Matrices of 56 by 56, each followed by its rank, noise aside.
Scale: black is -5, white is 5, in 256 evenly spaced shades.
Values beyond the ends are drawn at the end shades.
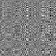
four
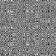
six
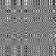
two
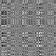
two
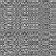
four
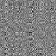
six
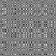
two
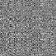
six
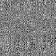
six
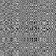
three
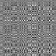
two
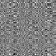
four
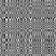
two
